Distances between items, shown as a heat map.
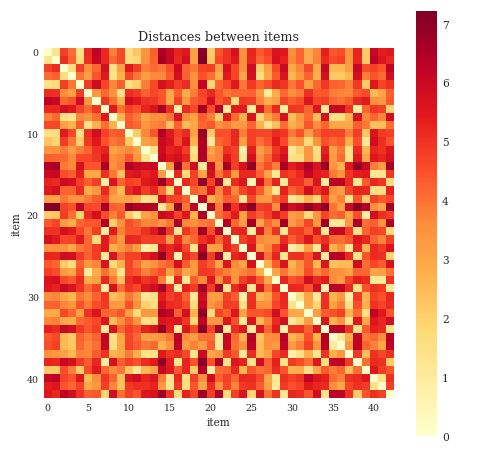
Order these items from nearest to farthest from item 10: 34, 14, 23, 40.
34, 23, 40, 14
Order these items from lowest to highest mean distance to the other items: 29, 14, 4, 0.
4, 0, 29, 14
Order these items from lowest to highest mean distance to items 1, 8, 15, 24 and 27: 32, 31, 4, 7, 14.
31, 4, 32, 14, 7
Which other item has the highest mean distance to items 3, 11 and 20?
19
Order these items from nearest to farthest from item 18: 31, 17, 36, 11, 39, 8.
31, 39, 11, 8, 36, 17
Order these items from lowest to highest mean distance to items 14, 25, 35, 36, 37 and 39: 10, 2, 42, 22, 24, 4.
24, 2, 4, 10, 22, 42
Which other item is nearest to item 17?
28
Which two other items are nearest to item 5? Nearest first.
27, 9
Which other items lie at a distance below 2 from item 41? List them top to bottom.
15, 17, 28, 40
